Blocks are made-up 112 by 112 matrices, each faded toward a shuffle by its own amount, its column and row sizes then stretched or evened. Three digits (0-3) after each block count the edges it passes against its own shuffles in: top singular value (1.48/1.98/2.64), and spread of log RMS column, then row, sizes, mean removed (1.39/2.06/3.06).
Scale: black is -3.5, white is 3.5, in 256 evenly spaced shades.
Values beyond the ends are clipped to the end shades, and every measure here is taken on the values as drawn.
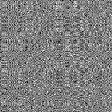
3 0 0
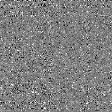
1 2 2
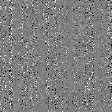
1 3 1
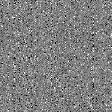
1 2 0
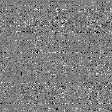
0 2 3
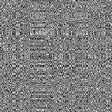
3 1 2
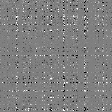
1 3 3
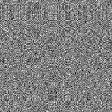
3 1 1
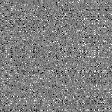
2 1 2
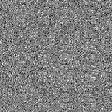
2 0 0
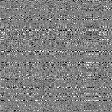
3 0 3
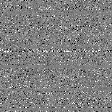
1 1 3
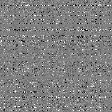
0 2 3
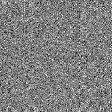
2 1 0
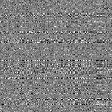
3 1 3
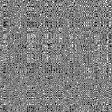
3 2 2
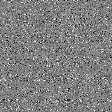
0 0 2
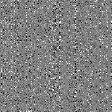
2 3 1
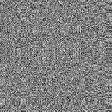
3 0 0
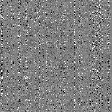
2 3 1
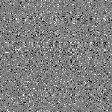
2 0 2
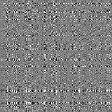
3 3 3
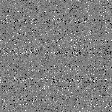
0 1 2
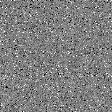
0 0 2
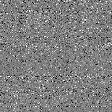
2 0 2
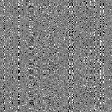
3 3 1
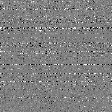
1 1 3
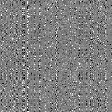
3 3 0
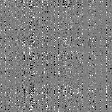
2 3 2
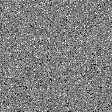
0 1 0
